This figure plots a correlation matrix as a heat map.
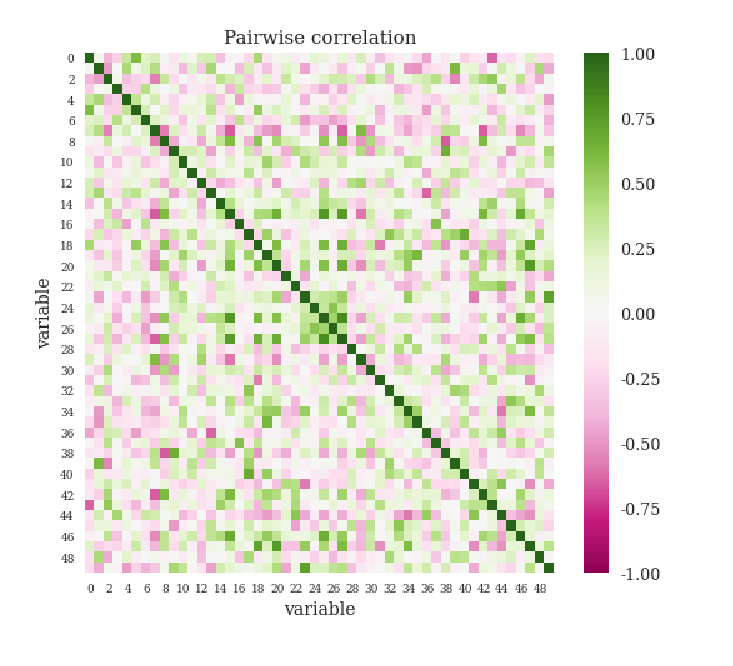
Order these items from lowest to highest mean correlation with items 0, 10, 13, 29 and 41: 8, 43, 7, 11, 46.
43, 8, 46, 11, 7
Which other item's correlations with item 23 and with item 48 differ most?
1
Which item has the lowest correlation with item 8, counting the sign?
38
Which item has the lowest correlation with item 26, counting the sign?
6
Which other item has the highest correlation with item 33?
45
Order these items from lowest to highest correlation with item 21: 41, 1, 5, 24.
24, 5, 1, 41
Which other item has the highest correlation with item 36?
44
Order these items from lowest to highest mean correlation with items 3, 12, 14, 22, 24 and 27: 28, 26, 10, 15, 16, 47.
28, 47, 16, 10, 15, 26
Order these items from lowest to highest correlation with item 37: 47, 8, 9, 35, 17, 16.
9, 17, 35, 47, 8, 16
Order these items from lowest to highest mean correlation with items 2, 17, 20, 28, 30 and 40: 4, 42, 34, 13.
4, 13, 42, 34
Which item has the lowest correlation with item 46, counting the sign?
7
